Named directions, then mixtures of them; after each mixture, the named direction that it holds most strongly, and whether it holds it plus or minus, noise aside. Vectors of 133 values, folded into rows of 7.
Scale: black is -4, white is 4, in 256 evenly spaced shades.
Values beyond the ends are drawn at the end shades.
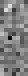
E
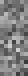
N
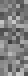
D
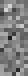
E, plus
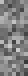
N, plus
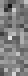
E, minus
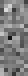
E, plus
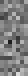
N, minus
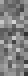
N, plus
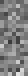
D, plus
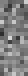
E, minus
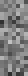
D, minus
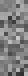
D, minus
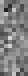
E, minus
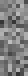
D, minus
